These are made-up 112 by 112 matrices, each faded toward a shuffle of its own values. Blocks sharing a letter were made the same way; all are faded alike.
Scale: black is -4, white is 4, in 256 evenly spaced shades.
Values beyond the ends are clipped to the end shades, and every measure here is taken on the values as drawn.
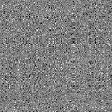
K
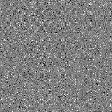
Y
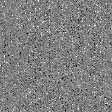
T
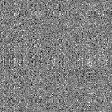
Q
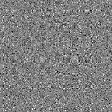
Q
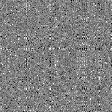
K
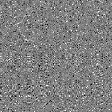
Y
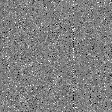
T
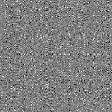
Y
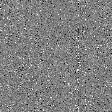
T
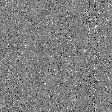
T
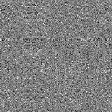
Q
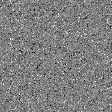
T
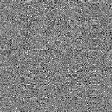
Q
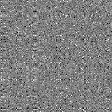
K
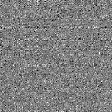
Q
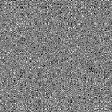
K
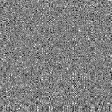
K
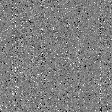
T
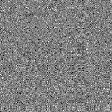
K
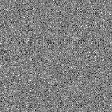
Q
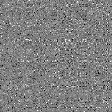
Y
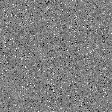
T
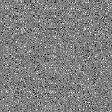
Y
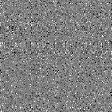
Y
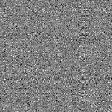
Q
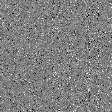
T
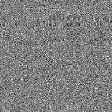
Q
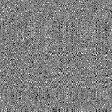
K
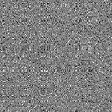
K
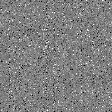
T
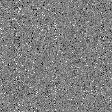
T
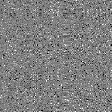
Y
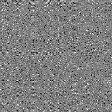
Y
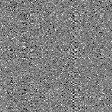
Y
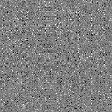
Y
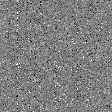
T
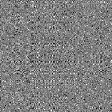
K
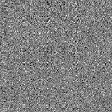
Q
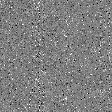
T
